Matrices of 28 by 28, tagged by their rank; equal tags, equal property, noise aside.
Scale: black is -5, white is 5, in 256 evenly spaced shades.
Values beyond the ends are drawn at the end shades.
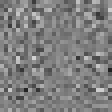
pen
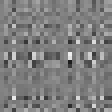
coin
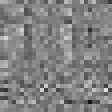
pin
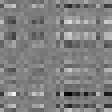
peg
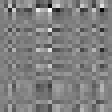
peg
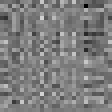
pen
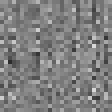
pin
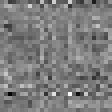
pin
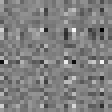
coin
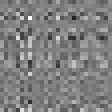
coin
